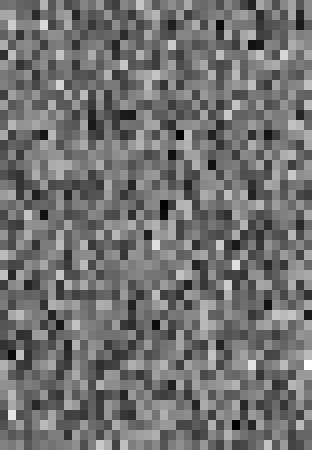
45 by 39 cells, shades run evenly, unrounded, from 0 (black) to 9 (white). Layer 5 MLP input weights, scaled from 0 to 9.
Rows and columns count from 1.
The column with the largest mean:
39
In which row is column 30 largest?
27
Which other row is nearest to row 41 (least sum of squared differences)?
8
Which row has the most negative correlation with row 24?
40
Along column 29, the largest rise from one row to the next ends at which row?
29
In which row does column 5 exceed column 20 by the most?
33
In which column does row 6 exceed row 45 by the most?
28
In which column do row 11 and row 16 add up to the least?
22
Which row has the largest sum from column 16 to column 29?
37
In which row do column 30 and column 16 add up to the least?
25
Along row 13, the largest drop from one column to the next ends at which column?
12
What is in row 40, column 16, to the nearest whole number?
1
